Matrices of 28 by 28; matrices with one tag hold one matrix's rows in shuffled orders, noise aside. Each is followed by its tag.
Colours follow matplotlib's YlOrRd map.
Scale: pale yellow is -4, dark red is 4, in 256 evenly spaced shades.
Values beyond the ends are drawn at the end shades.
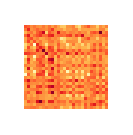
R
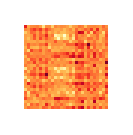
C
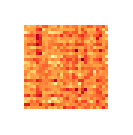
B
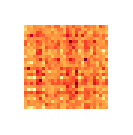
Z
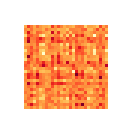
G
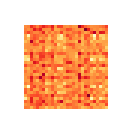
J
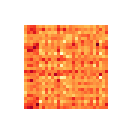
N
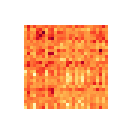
R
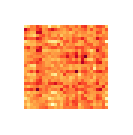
B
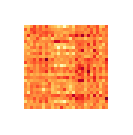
C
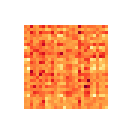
J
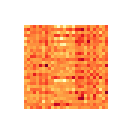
C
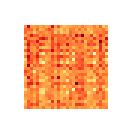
G
